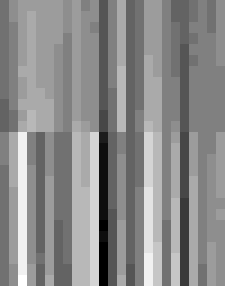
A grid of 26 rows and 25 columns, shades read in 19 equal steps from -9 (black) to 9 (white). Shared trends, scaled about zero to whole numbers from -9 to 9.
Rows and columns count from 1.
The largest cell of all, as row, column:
26, 3
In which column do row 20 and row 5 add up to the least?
12
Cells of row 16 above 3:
5
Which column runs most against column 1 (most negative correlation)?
6
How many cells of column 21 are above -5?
18
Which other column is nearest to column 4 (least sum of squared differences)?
14
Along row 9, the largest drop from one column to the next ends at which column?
15
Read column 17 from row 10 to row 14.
3 3 4 6 6
